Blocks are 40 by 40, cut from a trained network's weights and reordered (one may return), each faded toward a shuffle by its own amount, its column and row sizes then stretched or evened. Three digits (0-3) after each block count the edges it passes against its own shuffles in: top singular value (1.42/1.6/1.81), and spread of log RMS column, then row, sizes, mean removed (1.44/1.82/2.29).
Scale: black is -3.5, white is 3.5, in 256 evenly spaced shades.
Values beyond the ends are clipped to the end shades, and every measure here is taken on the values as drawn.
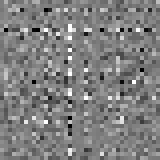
1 3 2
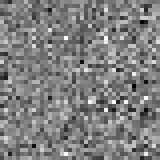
0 2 0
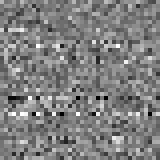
2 0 2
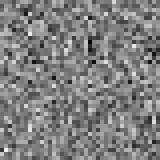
2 1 0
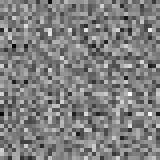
3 1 1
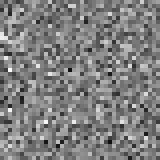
0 1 0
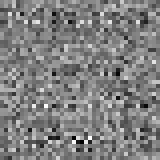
2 0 2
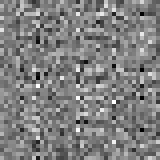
3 3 0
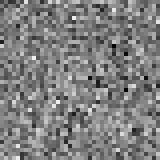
1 0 0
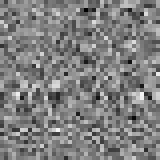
3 0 1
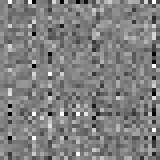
3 3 1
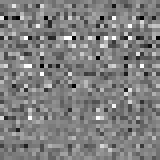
0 1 3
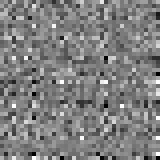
2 2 3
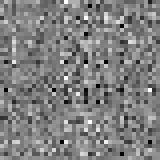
2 2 2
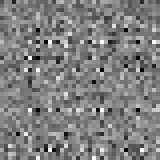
2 2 2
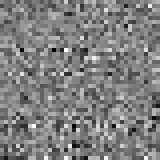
1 0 2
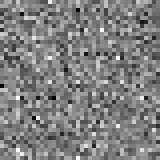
0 0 0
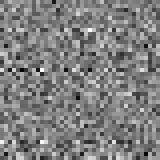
3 0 2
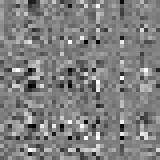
3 3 3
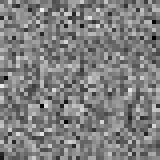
0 0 0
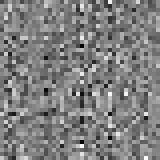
3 3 0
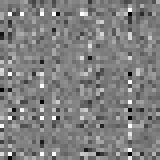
3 3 2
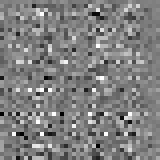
0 3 3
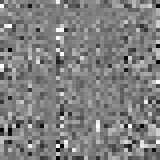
0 3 2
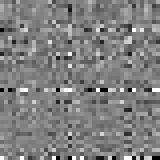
3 1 3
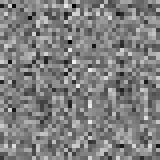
1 2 0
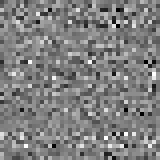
0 2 3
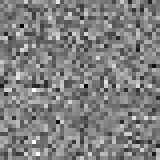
0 0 1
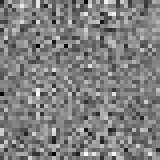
1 1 2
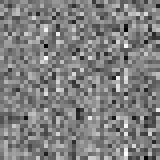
2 2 1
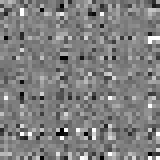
0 3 3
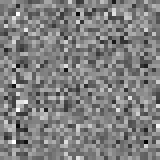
2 2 1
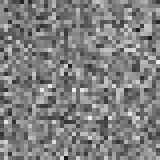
1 0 0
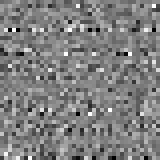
1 0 3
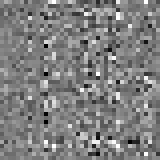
0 3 1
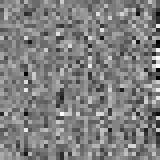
2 3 0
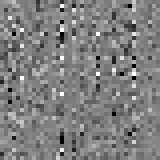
1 3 0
